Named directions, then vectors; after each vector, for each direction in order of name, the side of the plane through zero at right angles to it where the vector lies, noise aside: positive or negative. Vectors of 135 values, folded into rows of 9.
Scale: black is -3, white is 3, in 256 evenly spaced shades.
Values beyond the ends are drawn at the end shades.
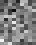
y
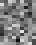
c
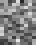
negative, negative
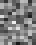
positive, positive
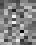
negative, positive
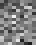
negative, positive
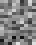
negative, negative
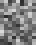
negative, negative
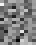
positive, negative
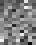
negative, positive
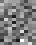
positive, negative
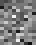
negative, positive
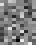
positive, negative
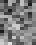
positive, positive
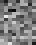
positive, positive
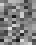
positive, negative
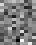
positive, negative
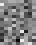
positive, negative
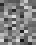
negative, positive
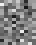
positive, negative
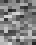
positive, positive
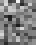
negative, negative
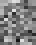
positive, negative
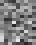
negative, positive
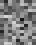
positive, positive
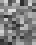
negative, negative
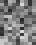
positive, positive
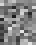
positive, negative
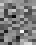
positive, negative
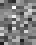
negative, positive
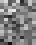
negative, negative
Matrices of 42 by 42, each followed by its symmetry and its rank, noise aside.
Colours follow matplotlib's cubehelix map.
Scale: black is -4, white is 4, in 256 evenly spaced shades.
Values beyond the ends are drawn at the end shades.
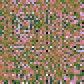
antisymmetric, rank six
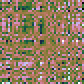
no symmetry, rank four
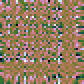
no symmetry, rank four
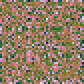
antisymmetric, rank six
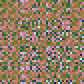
no symmetry, rank four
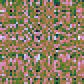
no symmetry, rank four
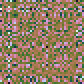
no symmetry, rank four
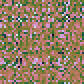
no symmetry, rank six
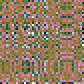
no symmetry, rank three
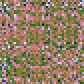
no symmetry, rank six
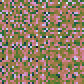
antisymmetric, rank four
